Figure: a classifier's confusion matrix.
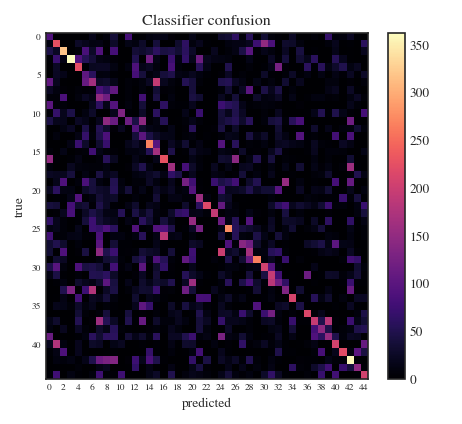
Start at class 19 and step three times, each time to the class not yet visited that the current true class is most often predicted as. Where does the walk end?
15
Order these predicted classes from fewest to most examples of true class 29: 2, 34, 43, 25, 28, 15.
34, 2, 25, 43, 15, 28
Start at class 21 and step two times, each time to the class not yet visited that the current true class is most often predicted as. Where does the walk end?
32
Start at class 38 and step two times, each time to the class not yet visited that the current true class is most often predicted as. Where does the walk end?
39
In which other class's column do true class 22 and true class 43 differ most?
24
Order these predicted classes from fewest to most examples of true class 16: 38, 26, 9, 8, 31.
38, 9, 31, 8, 26
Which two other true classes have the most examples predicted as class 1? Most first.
40, 30
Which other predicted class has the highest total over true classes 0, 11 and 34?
8
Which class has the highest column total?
7
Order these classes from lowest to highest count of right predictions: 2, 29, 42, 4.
4, 29, 2, 42
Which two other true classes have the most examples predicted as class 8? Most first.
11, 42
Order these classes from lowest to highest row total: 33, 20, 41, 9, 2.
9, 41, 20, 33, 2
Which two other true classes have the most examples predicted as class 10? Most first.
44, 23
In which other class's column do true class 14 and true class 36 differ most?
31
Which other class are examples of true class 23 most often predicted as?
3
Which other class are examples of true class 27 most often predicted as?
28
